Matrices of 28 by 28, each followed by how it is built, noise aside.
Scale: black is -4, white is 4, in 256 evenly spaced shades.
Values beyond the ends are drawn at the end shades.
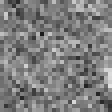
smooth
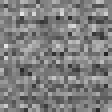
blocks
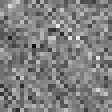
Toeplitz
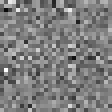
low rank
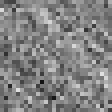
Toeplitz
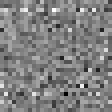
uneven rows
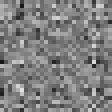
low rank
